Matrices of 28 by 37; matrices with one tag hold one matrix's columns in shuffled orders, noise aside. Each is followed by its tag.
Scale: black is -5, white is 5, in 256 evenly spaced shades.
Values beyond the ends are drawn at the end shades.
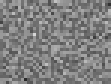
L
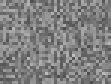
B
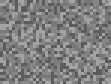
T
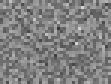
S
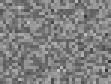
S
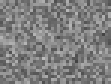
B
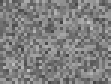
L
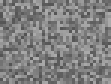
B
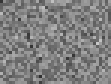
T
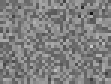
S
